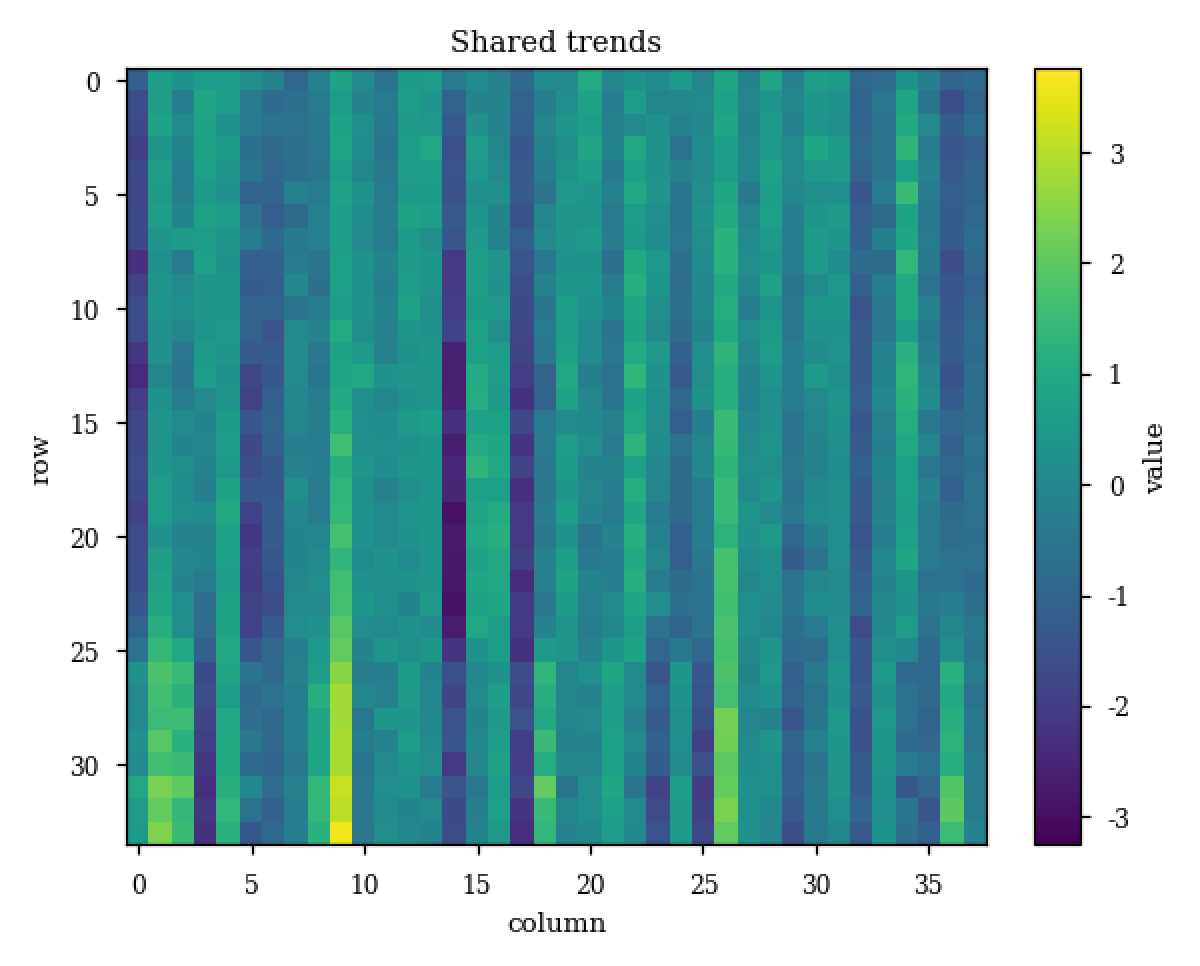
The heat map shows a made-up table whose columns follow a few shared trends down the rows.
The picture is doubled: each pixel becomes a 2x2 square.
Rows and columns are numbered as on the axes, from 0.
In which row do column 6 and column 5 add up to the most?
0
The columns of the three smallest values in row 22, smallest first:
14, 17, 5
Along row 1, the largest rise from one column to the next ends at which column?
1
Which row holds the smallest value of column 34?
31
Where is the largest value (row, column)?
33, 9
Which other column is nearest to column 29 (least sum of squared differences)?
35
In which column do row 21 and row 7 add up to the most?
26
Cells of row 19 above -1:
32
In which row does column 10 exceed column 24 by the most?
13
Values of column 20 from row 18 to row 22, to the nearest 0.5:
0 0 -0.5 -0.5 0
